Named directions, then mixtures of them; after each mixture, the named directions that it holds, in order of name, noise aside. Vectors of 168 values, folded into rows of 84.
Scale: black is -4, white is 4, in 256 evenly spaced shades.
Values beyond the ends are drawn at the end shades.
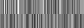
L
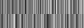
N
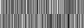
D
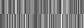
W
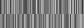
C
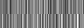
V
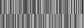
C.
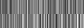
V.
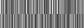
D, L.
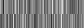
D, L, W.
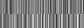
V.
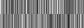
D.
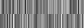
D, N, W.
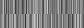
L, V, W.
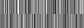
L, N, V.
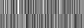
L.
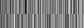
C, N, V.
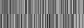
N, V.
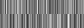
D, L.
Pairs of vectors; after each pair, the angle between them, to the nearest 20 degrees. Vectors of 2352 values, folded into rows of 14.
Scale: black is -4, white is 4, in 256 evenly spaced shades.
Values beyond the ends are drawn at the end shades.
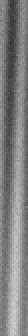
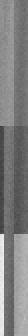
100 degrees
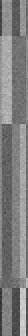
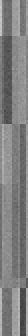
160 degrees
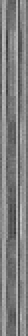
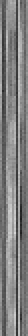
160 degrees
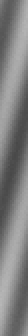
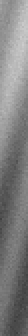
60 degrees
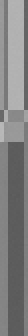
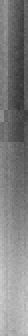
120 degrees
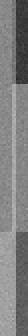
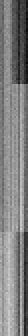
40 degrees
